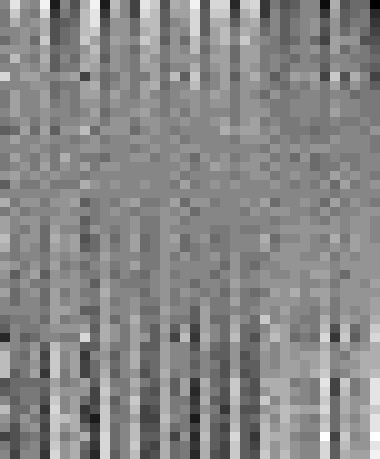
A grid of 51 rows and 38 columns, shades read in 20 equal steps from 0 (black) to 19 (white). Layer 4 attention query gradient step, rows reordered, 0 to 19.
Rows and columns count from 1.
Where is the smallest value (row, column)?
1, 38
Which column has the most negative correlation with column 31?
9
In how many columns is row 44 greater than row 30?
16
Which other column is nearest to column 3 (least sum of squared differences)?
13
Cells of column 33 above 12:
16
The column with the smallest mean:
20
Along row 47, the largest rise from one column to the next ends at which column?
11
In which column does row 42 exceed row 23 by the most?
33
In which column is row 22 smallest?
34
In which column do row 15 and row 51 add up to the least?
10
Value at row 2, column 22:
15
